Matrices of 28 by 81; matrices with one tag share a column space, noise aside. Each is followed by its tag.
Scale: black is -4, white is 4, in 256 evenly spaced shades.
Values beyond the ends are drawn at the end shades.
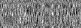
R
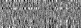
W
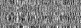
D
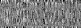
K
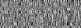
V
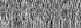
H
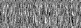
R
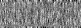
K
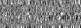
D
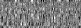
V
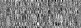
V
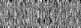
K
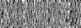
K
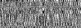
V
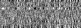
W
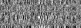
D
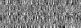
D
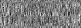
R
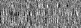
R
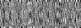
K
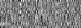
V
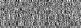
V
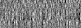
H
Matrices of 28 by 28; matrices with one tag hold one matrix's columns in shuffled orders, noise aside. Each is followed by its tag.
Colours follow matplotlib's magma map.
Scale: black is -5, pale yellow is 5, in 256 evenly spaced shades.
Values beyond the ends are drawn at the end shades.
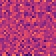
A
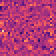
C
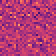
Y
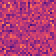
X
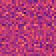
Y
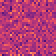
A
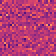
Y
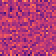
A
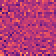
A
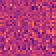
C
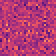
C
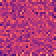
A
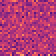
A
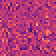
C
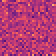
A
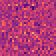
C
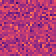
Y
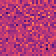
Y
